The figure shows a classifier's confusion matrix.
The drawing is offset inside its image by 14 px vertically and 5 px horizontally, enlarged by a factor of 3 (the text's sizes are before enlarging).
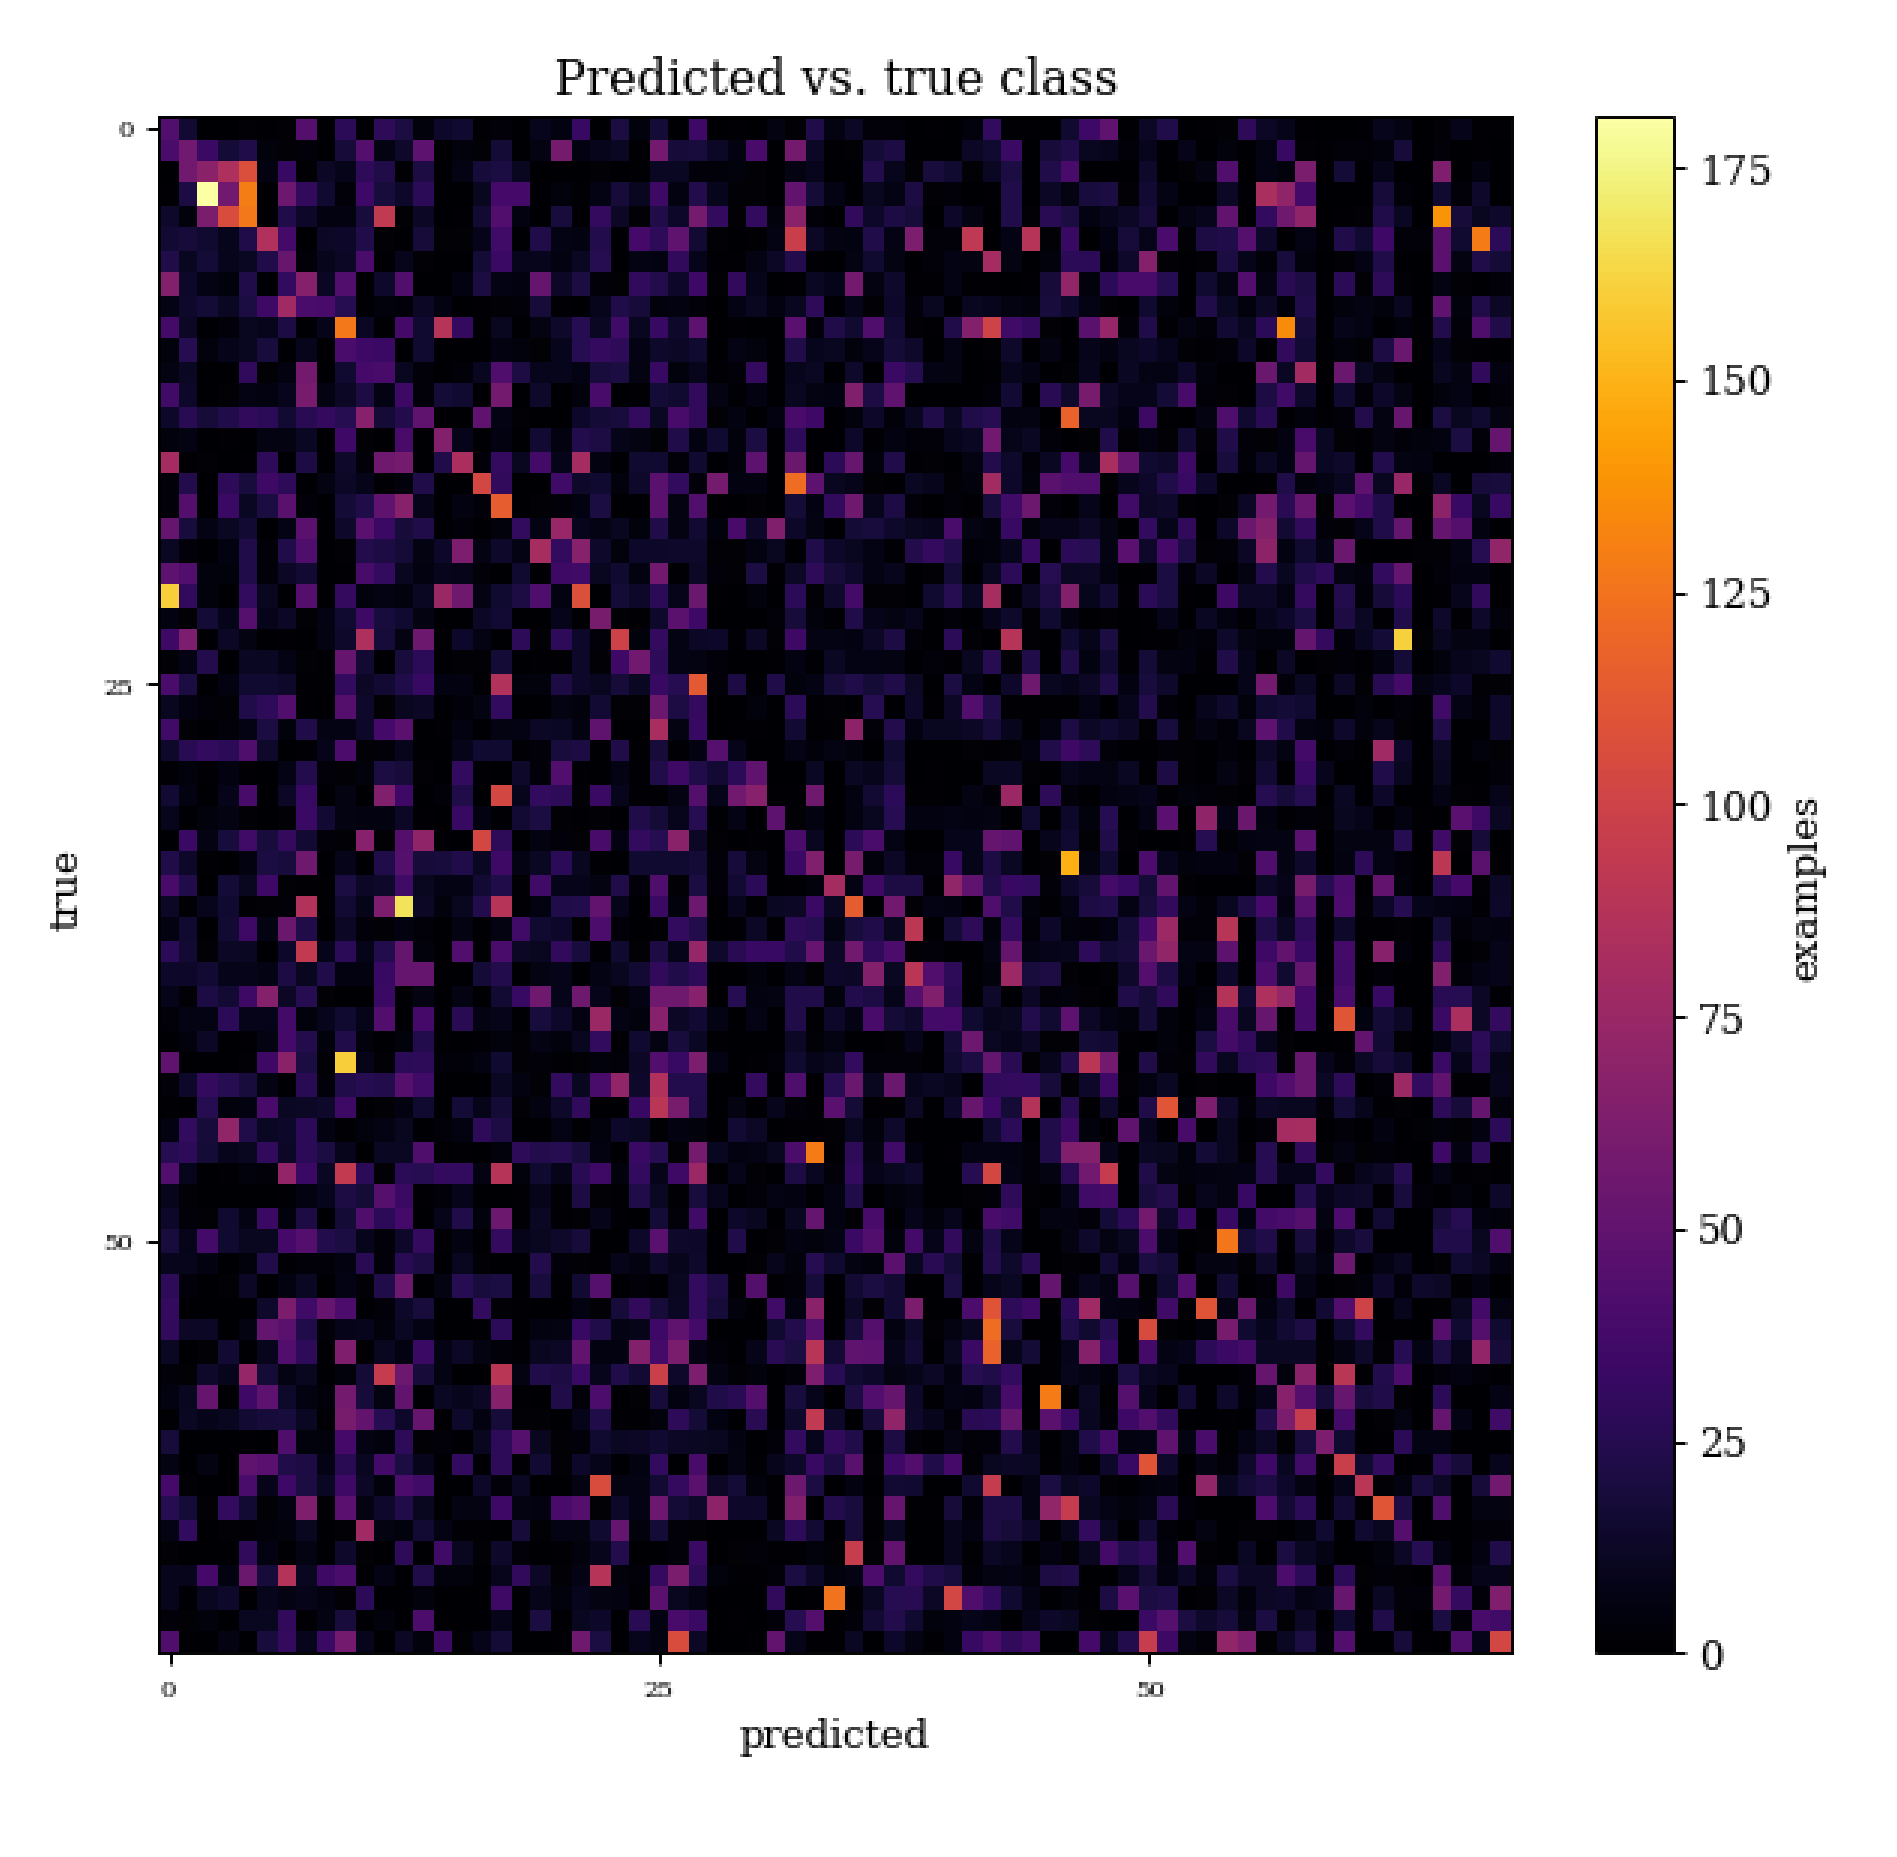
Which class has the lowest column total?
64
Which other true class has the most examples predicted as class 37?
58
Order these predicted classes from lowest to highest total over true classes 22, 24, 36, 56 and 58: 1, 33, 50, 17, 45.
1, 45, 50, 17, 33
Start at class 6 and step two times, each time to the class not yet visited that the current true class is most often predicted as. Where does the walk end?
9
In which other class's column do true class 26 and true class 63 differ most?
10
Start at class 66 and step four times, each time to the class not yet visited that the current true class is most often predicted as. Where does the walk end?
50
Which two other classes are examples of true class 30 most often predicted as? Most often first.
17, 43
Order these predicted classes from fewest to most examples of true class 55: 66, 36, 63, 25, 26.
66, 63, 25, 36, 26
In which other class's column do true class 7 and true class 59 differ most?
46
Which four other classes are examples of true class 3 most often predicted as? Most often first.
2, 4, 56, 57
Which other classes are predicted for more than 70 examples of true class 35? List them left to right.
7, 12, 17
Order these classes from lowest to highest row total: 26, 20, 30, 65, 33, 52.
26, 52, 20, 30, 65, 33
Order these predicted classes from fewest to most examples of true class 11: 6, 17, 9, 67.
6, 9, 67, 17
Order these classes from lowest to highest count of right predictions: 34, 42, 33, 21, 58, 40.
40, 42, 33, 34, 58, 21
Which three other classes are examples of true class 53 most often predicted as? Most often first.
42, 61, 47
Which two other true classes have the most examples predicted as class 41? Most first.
5, 9
